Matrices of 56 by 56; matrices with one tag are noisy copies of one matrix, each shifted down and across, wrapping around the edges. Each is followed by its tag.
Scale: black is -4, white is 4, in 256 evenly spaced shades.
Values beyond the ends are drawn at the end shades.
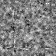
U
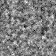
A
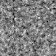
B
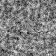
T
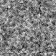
B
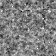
B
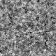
B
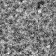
A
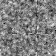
U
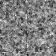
U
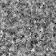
A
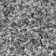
B
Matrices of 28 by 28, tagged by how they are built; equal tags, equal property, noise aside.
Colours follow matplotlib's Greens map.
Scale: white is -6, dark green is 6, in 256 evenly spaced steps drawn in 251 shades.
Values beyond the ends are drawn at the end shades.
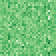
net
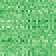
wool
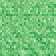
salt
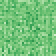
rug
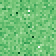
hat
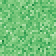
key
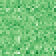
wool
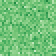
key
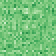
wool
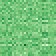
wool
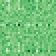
wool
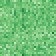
wool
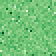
hat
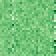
net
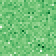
hat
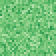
key
